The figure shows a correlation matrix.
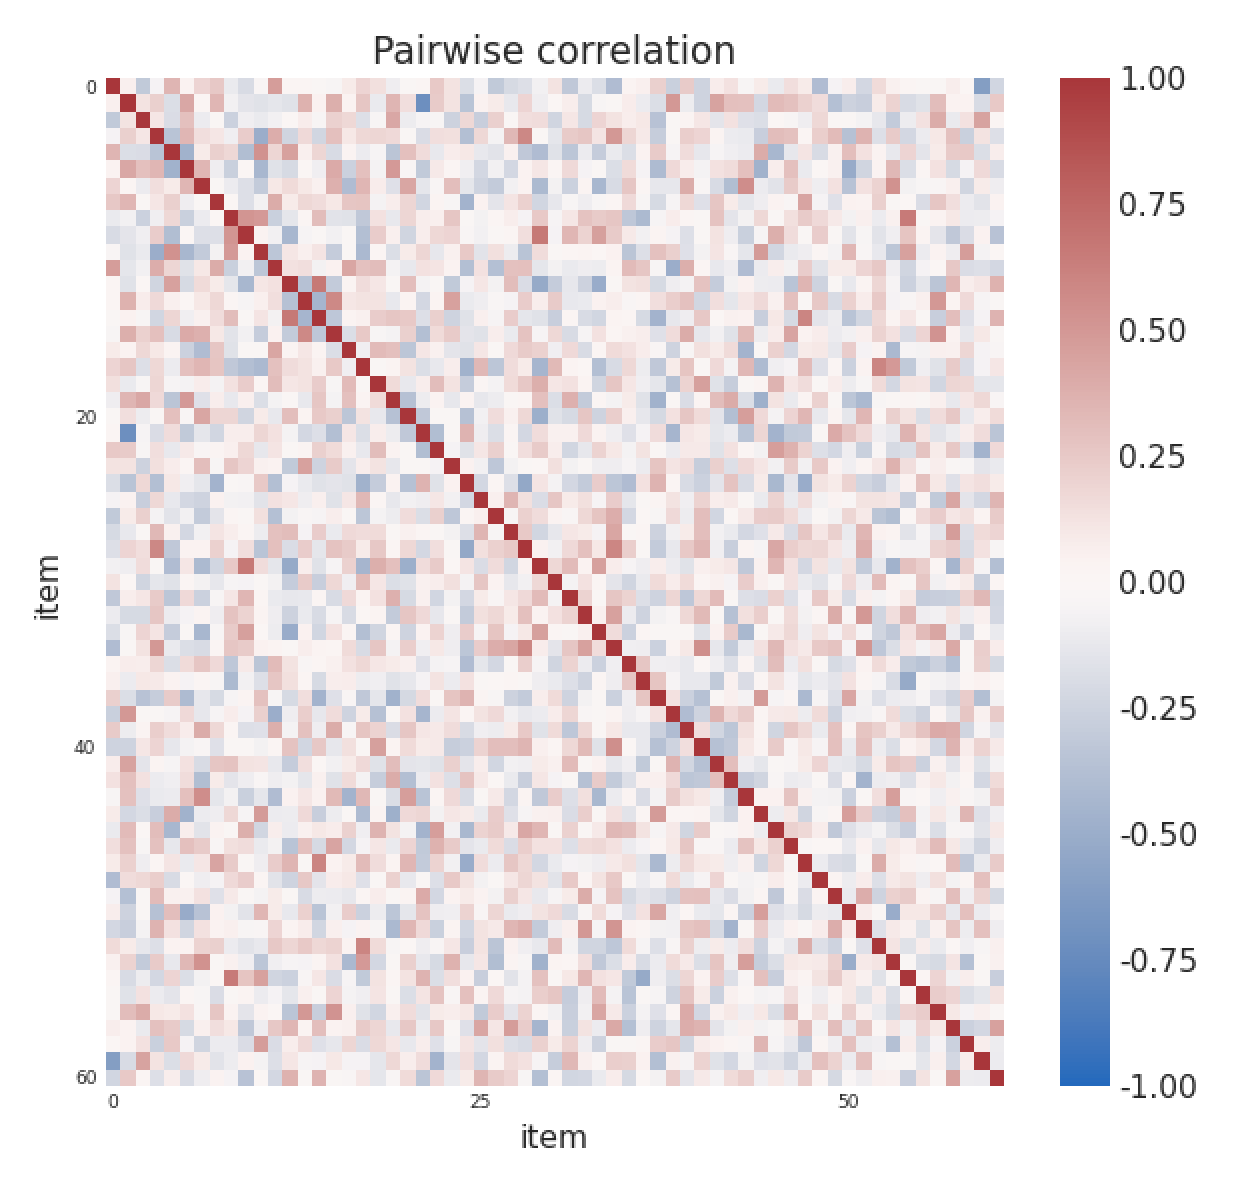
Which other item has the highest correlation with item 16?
11
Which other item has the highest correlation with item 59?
2
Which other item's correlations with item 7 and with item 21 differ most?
1
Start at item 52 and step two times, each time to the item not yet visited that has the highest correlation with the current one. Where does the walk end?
53
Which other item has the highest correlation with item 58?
10
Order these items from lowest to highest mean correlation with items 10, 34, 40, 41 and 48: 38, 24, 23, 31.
24, 23, 38, 31
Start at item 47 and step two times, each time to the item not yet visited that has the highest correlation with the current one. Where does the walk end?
12
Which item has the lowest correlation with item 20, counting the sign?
29
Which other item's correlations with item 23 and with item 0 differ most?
48
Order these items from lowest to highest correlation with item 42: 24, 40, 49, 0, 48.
40, 49, 48, 0, 24
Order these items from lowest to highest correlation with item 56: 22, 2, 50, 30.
30, 22, 50, 2
